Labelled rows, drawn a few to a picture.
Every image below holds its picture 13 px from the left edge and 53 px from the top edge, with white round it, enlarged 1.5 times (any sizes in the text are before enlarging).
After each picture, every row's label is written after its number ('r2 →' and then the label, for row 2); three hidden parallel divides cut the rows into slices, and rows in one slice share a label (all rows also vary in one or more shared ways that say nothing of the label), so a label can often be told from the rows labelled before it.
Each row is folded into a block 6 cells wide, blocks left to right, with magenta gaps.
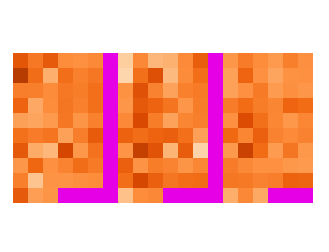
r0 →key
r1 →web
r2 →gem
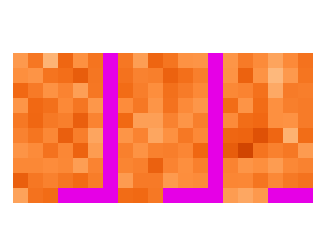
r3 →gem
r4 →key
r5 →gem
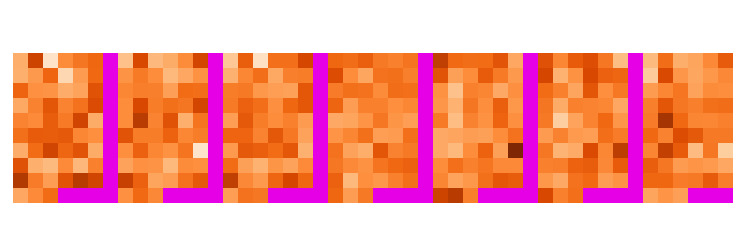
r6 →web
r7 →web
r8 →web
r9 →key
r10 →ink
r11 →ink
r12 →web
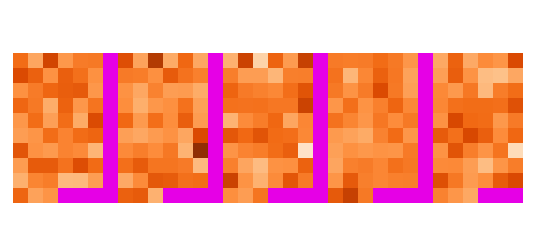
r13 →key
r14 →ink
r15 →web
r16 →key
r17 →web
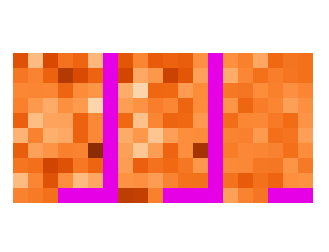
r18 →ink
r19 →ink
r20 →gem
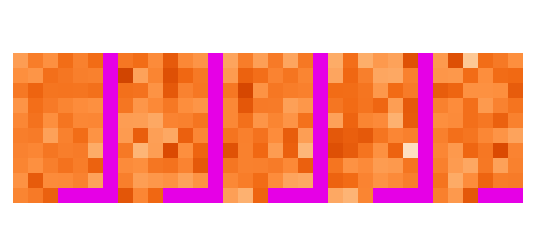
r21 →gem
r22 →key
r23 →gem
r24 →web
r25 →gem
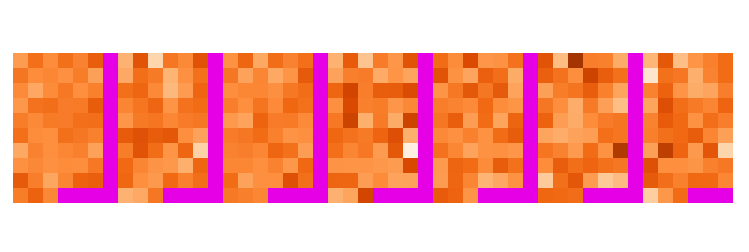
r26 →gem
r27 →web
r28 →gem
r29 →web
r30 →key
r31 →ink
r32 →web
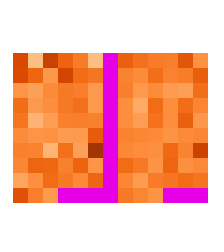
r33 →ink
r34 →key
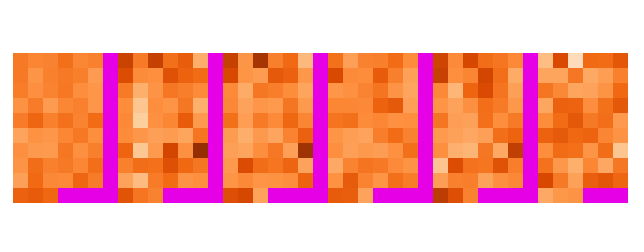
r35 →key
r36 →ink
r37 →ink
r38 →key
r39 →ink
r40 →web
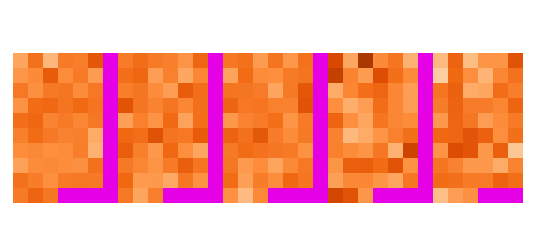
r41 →gem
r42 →gem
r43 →gem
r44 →ink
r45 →web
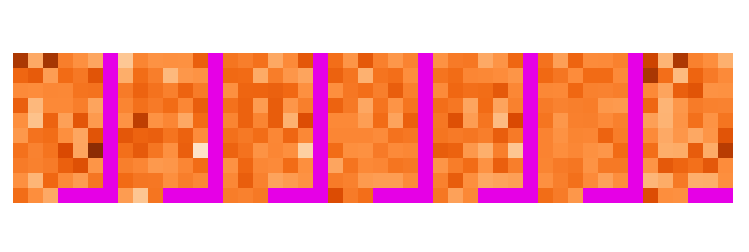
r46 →ink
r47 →web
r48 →gem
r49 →key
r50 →gem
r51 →key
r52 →ink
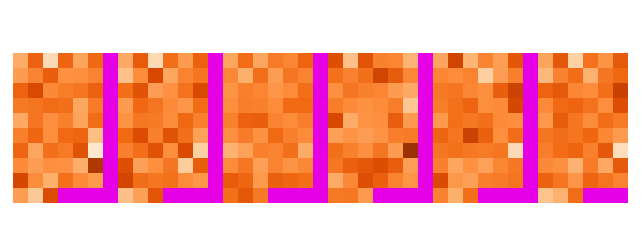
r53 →web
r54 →web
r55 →gem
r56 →ink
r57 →web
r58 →web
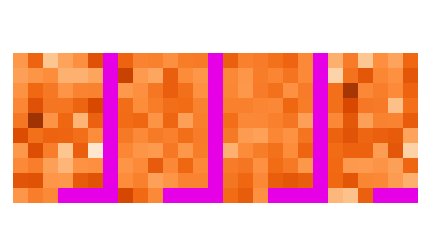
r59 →web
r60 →key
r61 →key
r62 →web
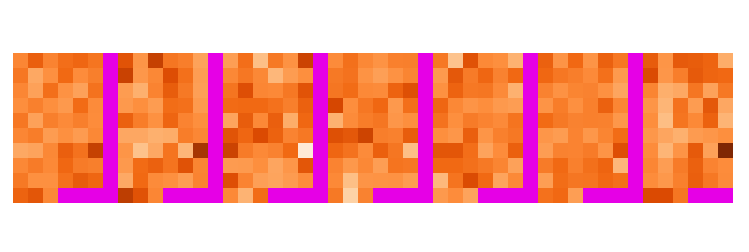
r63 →key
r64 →ink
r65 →web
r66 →gem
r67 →key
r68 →key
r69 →ink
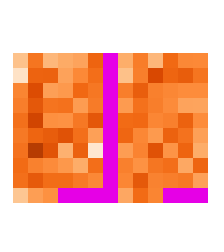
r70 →web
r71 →gem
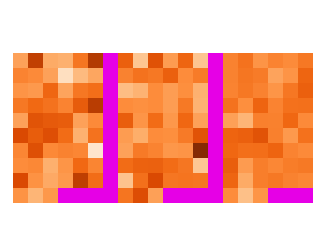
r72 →web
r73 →ink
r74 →gem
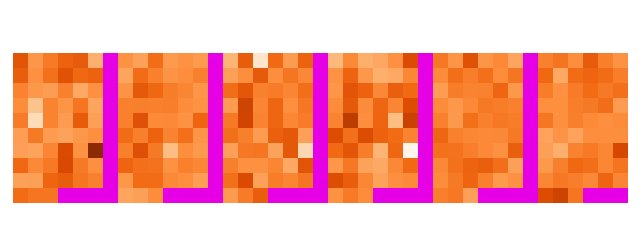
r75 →ink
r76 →gem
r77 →web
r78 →web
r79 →key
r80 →key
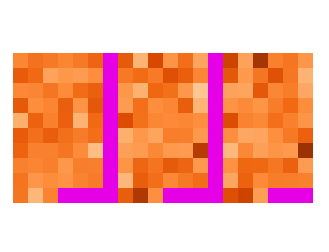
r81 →gem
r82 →ink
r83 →ink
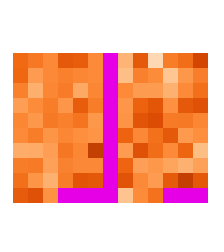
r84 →key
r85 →web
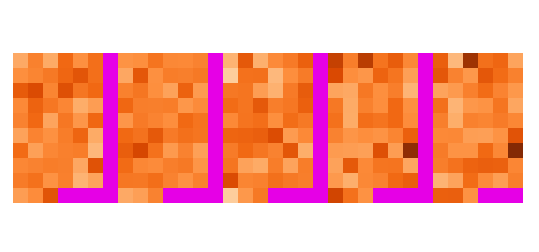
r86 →gem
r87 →gem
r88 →web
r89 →ink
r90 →ink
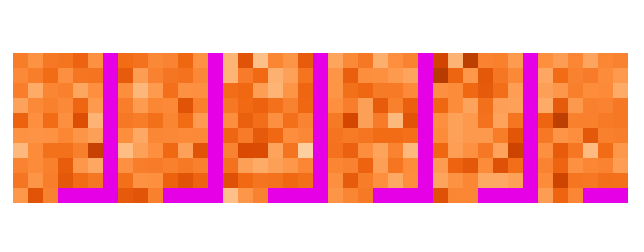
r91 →key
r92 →key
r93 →web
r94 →gem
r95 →ink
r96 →gem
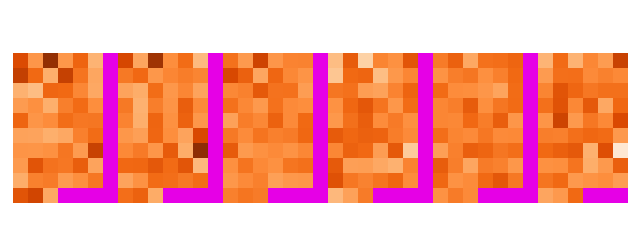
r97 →ink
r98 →ink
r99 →key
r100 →web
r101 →gem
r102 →web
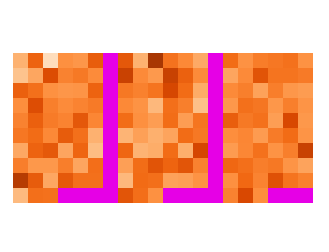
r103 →web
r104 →ink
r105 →key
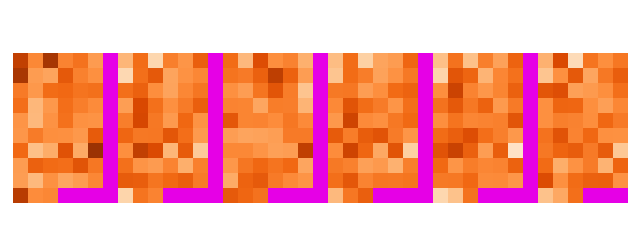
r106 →ink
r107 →web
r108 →ink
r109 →web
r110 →web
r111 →web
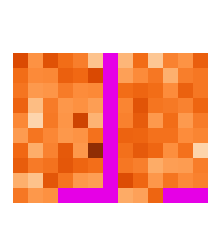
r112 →ink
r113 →web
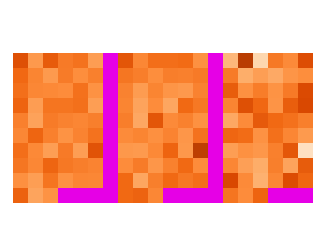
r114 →key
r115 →key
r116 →web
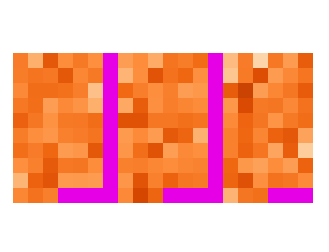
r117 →key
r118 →gem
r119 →web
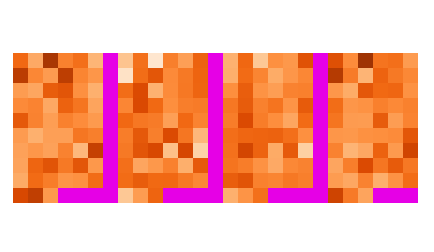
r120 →ink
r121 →web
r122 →web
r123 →ink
